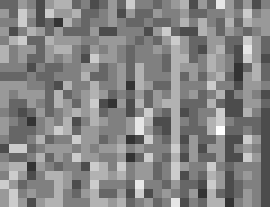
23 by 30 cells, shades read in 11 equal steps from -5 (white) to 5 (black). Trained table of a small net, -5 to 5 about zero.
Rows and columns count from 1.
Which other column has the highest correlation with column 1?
11
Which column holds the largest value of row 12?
13
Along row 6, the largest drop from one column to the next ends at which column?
28
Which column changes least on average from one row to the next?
30
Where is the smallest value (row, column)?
15, 25
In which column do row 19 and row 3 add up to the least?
3
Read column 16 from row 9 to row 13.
-2 -2 -1 -2 0
